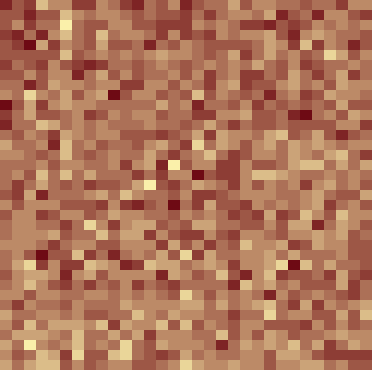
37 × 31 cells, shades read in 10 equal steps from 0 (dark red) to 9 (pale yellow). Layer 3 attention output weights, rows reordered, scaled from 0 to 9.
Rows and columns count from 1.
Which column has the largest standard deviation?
3
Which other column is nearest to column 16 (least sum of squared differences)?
7
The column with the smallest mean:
20
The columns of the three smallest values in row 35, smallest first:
19, 28, 13
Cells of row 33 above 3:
20
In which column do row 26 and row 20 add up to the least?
4
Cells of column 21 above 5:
4
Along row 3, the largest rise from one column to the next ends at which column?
6
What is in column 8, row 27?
7
